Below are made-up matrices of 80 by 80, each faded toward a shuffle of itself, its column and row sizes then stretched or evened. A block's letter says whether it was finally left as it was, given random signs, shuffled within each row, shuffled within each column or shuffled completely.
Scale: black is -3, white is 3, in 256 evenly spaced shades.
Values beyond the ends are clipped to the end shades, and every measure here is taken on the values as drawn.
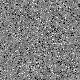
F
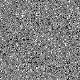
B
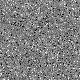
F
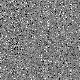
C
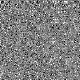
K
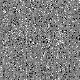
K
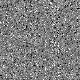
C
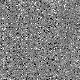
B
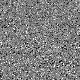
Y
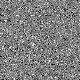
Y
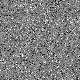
F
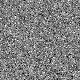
F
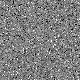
F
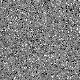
C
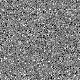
Y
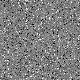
C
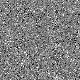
C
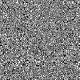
K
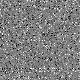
Y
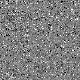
B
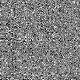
K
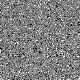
B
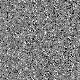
C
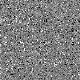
B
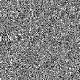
K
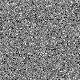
Y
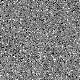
Y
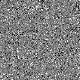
B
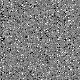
B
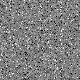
C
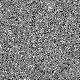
F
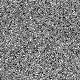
F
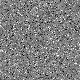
F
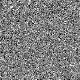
B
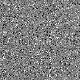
K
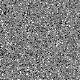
B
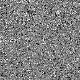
B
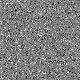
Y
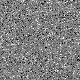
Y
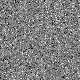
F
